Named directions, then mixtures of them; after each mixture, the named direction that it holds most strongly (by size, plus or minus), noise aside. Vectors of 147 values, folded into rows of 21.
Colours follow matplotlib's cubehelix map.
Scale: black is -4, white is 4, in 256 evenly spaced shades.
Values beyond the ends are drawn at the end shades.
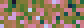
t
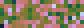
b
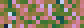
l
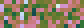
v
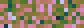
l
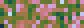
b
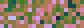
t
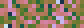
l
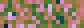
l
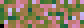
b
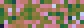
b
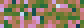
v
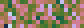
l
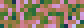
b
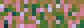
v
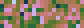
v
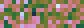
v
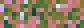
v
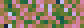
l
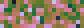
t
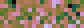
t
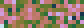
b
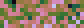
b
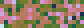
b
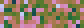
v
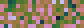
t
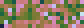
b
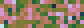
b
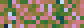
l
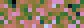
t
